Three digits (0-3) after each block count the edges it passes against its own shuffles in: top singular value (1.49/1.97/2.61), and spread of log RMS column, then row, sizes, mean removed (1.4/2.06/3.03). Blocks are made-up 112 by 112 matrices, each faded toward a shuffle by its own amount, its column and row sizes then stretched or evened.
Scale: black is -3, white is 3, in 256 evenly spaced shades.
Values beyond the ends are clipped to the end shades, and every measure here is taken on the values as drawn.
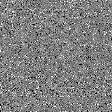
0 1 2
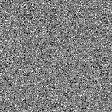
1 0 0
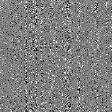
2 3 1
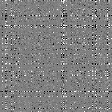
3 3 3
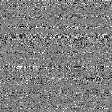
2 0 3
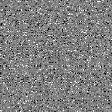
2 0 2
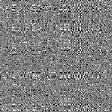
3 2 3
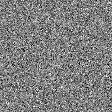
0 1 0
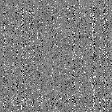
0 3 1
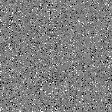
1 2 0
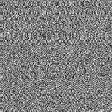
3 0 1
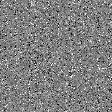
0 2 0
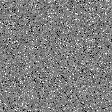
0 0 1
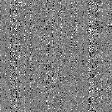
0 3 1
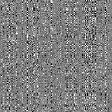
3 3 1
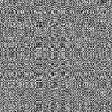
3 2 2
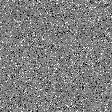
0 0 0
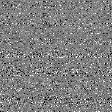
0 1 3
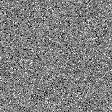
0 0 0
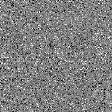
1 1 2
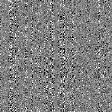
2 3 1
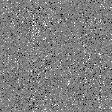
0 2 1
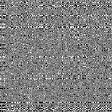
3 2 3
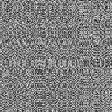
3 0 0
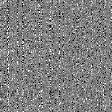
2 3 0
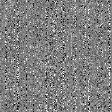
0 3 0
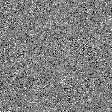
0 0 1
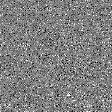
1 1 2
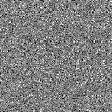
2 0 1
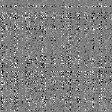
0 3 3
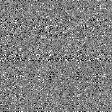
1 2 3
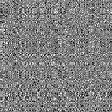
3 0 2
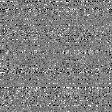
2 1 3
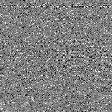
2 0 2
